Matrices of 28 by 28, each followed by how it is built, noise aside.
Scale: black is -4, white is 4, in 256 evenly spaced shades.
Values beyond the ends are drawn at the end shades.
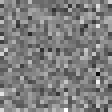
uneven columns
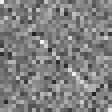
diagonal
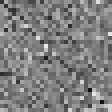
diagonal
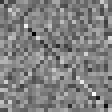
diagonal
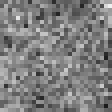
smooth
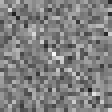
diagonal
